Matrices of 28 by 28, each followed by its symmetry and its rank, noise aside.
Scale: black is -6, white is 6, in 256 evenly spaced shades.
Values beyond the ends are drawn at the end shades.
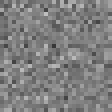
no symmetry, rank eight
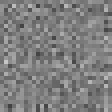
no symmetry, rank six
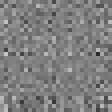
no symmetry, rank four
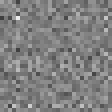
no symmetry, rank six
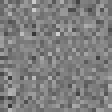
no symmetry, rank eight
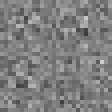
antisymmetric, rank six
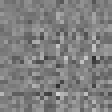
antisymmetric, rank four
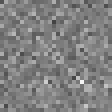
symmetric, rank eight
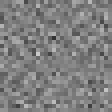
antisymmetric, rank four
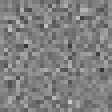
antisymmetric, rank eight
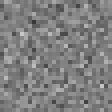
antisymmetric, rank eight
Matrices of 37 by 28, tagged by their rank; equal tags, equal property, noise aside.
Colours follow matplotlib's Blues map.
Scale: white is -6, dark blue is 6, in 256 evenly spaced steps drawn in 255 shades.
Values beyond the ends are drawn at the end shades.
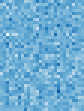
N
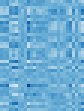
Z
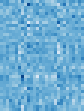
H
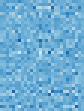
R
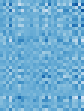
Z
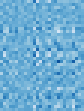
Z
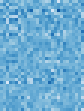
R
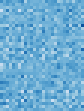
R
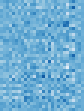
N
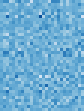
N
